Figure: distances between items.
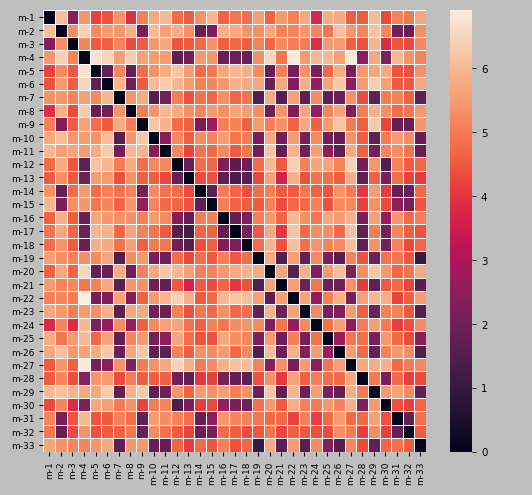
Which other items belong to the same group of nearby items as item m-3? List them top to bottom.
m-1
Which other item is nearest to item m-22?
m-20
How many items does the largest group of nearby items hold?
10
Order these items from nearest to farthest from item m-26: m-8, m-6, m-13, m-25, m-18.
m-25, m-13, m-18, m-8, m-6
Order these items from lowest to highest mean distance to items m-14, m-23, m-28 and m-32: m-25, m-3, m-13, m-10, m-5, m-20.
m-13, m-25, m-10, m-3, m-5, m-20
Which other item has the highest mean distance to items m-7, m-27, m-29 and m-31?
m-4
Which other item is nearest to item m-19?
m-33
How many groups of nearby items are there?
5
